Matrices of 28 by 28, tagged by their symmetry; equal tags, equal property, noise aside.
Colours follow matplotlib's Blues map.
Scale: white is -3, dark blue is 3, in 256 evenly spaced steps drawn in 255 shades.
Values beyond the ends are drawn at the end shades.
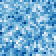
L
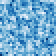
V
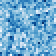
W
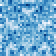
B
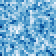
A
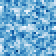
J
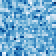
W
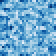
J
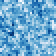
A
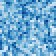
A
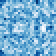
J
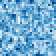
A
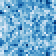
J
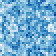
J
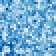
V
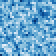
V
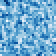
W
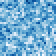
A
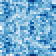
J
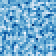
W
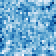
W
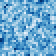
L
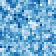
L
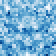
B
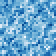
L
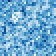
L
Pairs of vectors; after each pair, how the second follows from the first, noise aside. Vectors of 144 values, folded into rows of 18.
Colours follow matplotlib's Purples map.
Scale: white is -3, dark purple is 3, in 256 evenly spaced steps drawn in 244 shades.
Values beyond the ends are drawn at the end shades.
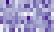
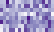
copied.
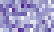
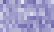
reversed, shrunk.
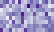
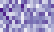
negated.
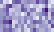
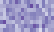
wrapped around, negated, shrunk.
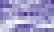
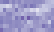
reversed, shrunk.
